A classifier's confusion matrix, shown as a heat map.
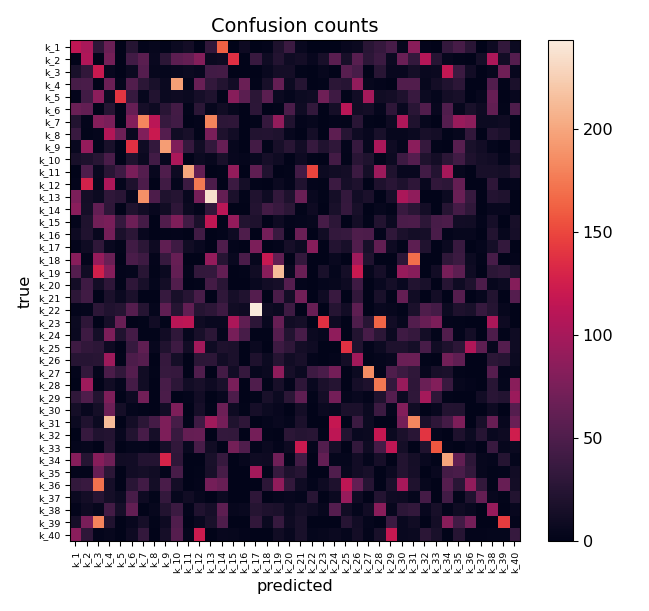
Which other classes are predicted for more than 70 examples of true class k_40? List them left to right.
k_1, k_12, k_29
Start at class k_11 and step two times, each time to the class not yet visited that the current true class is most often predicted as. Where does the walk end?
k_17
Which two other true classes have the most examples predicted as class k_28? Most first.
k_23, k_32
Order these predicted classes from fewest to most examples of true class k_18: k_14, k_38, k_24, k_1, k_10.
k_24, k_14, k_38, k_10, k_1
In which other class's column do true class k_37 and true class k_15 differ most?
k_13
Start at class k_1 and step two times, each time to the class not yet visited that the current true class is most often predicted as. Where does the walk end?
k_3
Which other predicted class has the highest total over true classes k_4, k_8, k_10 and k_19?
k_26
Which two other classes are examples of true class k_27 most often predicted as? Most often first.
k_19, k_24
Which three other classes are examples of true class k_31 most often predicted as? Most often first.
k_4, k_24, k_13
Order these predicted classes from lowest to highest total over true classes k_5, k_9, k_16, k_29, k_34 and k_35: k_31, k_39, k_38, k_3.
k_39, k_38, k_31, k_3
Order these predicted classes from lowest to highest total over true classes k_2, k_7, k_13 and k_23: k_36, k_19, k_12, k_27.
k_27, k_36, k_12, k_19
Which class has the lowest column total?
k_37
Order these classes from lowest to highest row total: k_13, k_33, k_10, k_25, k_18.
k_10, k_33, k_25, k_18, k_13
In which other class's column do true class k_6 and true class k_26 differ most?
k_25
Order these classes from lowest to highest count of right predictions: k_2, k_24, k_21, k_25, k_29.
k_29, k_21, k_24, k_2, k_25
